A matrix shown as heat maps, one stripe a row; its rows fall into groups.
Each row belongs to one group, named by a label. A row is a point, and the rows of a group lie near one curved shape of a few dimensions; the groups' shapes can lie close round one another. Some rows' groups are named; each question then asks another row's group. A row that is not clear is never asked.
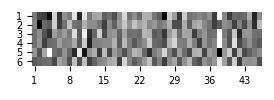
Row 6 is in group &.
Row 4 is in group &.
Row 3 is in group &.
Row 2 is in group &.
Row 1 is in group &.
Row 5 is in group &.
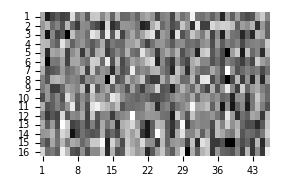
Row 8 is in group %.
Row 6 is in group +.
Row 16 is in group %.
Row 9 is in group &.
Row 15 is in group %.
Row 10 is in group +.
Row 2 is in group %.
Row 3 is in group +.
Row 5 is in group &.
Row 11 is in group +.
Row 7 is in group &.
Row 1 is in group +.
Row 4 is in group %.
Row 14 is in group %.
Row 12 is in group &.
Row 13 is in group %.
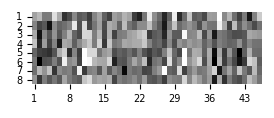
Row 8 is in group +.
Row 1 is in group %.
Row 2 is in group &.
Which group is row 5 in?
+
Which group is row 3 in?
+
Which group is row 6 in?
+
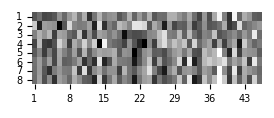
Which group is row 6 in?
%
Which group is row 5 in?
&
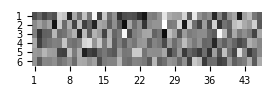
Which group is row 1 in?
+
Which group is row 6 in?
%
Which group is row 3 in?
&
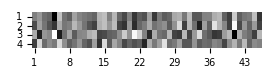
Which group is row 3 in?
&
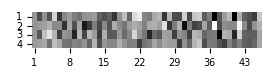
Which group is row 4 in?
%
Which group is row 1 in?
&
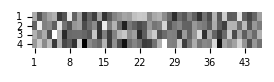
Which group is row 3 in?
%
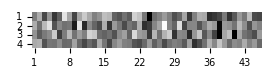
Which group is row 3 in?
&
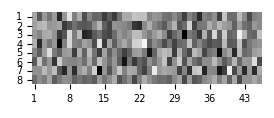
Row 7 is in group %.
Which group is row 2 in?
%
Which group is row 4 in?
+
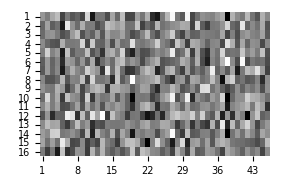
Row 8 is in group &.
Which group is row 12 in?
+
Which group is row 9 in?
%
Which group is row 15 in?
%
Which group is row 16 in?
&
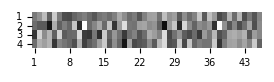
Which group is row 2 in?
&
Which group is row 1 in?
%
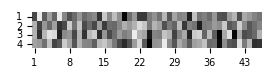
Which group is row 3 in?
&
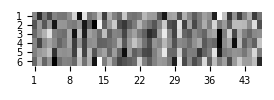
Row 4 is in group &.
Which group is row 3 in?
&
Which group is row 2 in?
%
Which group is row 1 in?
&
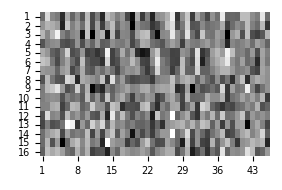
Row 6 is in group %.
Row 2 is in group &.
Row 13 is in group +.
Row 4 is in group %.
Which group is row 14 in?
&
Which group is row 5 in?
%
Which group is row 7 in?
%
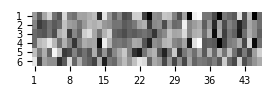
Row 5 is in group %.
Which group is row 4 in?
%
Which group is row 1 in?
%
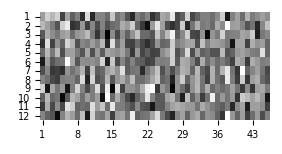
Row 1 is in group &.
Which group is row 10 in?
%
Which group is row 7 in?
&
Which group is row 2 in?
%
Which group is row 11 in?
+
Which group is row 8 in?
&
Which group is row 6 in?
+
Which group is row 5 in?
&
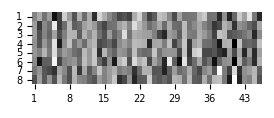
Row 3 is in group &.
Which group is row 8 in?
&
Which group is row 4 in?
&
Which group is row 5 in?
%
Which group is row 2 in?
&
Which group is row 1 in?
%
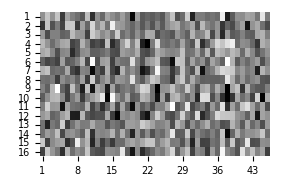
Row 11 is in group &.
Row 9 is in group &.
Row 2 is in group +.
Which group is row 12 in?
%
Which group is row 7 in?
%
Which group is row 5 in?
%
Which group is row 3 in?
+
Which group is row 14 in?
&
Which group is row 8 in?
&
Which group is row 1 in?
&
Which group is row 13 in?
&
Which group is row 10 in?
%
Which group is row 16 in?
&
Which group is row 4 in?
%
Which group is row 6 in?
&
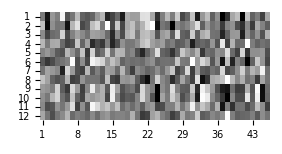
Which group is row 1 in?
&
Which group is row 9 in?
%
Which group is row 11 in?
+
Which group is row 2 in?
+
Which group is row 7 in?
&
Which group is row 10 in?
%
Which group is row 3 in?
&
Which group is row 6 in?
+
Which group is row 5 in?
&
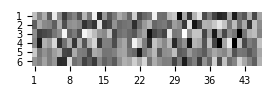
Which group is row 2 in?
%
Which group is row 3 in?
+
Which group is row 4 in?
&
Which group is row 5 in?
%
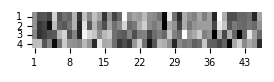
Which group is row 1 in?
&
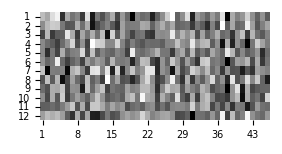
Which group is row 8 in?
%
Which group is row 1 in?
&
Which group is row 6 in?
%
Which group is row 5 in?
&
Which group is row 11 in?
+
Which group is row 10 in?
&
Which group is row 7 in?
+
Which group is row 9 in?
&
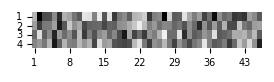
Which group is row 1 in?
+
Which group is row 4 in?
%
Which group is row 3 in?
&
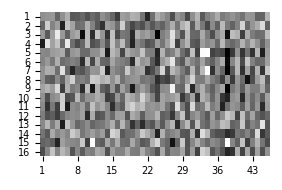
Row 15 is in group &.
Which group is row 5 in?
%
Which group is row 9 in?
&
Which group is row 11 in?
&
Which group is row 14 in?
%
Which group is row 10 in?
&
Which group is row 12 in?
&
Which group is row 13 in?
&
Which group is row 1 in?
%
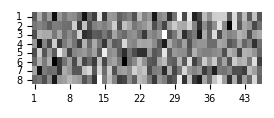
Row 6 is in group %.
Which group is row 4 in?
&
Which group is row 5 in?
+
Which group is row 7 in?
+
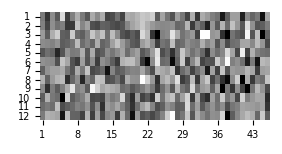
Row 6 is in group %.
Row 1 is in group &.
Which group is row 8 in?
&
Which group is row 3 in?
%
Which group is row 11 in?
%
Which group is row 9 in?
+
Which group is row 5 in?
&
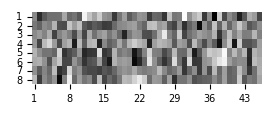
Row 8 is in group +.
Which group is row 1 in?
+
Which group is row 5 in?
%
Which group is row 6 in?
%
